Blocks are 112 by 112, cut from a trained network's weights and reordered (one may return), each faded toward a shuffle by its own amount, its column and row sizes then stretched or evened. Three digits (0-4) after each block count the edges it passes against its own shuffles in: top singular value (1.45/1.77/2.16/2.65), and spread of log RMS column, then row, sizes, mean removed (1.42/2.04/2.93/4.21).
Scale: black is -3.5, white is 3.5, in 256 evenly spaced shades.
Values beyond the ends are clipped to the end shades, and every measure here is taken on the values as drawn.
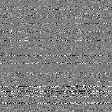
2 0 4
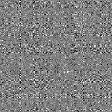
4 2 3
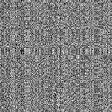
4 0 1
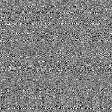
2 0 3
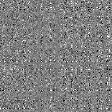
1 3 2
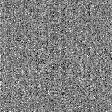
2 0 0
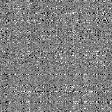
2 1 3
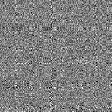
3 2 2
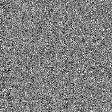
0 2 0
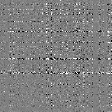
2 3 3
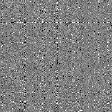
3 3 1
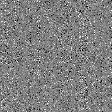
1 2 0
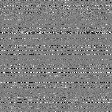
1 1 4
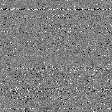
1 0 3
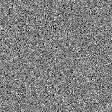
1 0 1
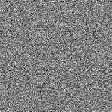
3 0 1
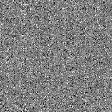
1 1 1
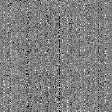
3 3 1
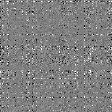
0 3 3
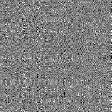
3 2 1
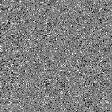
2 1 1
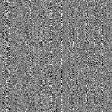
3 3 1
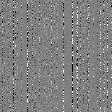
2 4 0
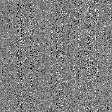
0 3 0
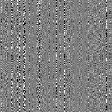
4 4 0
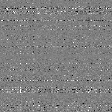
1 1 3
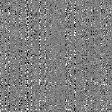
2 4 2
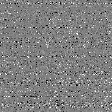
0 1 3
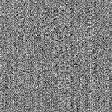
3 0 0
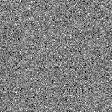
2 1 0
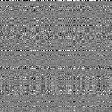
4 1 4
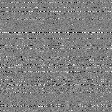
2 0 4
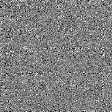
1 1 2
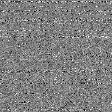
0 0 3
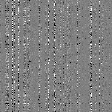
3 4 0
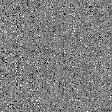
0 2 1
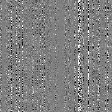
2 4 0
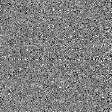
0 2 2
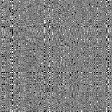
4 3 1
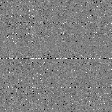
2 1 2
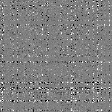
2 3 3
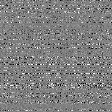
1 1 4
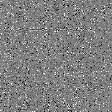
1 2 1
